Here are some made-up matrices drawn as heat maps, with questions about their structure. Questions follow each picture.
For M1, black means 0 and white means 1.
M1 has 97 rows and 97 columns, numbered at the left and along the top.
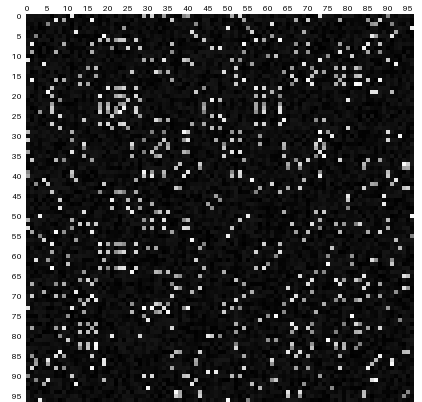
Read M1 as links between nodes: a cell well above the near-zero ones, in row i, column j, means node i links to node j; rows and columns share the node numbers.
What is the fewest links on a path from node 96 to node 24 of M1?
2
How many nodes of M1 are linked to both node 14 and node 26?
7
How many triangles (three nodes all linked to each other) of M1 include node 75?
6
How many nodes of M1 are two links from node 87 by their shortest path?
1
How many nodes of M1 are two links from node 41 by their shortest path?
10
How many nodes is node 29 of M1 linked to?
11
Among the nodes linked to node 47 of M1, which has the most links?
node 31
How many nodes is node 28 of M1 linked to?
6
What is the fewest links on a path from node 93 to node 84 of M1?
3
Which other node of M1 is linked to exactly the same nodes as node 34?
node 90
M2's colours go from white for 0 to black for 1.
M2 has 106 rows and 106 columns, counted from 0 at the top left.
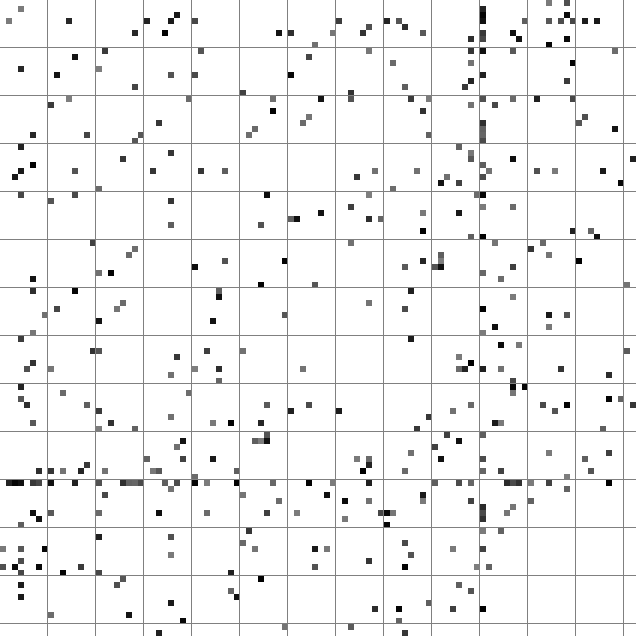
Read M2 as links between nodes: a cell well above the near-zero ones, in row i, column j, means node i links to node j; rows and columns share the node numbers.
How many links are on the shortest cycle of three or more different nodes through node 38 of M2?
5
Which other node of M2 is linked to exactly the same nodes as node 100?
node 69
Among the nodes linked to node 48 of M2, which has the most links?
node 5
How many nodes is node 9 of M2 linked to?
2
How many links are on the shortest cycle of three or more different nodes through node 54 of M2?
6
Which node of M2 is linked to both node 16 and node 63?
node 85
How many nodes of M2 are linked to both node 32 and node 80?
3
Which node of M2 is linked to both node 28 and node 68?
node 92
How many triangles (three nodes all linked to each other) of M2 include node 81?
0
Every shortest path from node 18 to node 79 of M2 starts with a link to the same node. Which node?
node 45
